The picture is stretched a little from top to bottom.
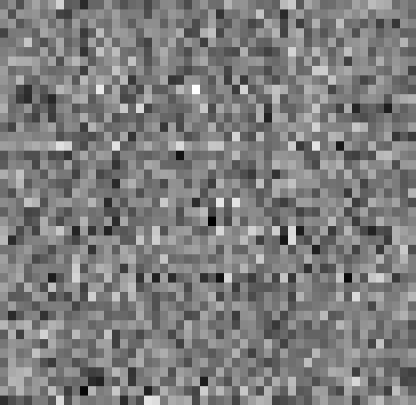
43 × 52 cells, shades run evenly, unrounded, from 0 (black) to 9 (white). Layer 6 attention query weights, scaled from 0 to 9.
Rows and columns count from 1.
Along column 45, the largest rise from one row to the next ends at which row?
41
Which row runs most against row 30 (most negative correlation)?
25
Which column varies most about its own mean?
15
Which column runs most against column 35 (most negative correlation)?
21
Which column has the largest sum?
37
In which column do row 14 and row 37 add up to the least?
23
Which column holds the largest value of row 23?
26
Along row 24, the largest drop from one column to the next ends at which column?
27
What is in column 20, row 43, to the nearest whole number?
8
